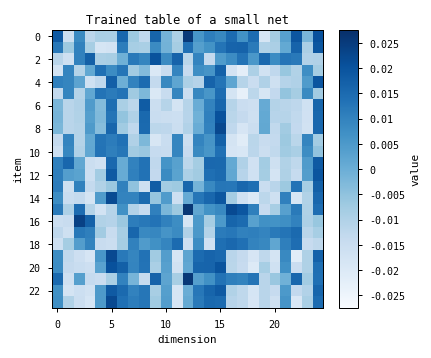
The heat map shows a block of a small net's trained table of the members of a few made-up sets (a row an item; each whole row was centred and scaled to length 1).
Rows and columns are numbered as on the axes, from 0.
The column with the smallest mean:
20
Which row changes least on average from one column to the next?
17
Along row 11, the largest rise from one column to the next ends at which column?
5
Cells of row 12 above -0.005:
14
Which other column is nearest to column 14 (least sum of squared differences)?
24
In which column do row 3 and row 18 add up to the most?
15
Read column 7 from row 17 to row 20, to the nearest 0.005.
0.015 0.01 0.01 0.01
